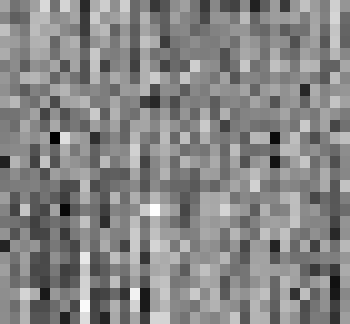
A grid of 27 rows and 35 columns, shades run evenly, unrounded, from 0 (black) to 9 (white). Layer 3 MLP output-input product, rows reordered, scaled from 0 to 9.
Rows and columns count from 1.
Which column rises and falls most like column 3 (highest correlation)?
17
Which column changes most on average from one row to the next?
6
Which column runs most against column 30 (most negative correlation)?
4
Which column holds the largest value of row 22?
9
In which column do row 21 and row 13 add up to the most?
14
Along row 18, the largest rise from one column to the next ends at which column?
3
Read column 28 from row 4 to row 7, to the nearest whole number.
5 6 7 5
